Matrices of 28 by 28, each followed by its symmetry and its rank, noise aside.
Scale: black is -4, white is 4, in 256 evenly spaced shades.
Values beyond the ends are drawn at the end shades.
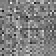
antisymmetric, rank six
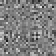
antisymmetric, rank six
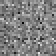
no symmetry, rank six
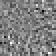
antisymmetric, rank six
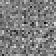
no symmetry, rank six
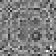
symmetric, rank four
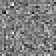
antisymmetric, rank eight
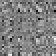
no symmetry, rank four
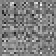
no symmetry, rank four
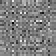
no symmetry, rank four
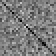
symmetric, rank eight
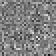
symmetric, rank eight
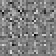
no symmetry, rank four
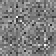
symmetric, rank eight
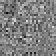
no symmetry, rank eight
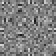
symmetric, rank six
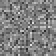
antisymmetric, rank eight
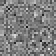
symmetric, rank eight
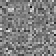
no symmetry, rank six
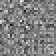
symmetric, rank six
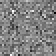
no symmetry, rank eight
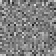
no symmetry, rank eight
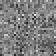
no symmetry, rank eight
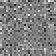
no symmetry, rank eight
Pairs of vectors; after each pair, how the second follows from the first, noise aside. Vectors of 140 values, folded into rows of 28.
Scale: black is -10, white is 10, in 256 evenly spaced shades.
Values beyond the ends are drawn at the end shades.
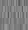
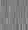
wrapped around, partly zeroed.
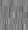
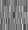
negated, scaled up.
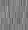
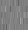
reversed, partly zeroed.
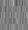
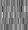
wrapped around, negated, scaled up.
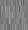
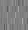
reversed, partly zeroed.
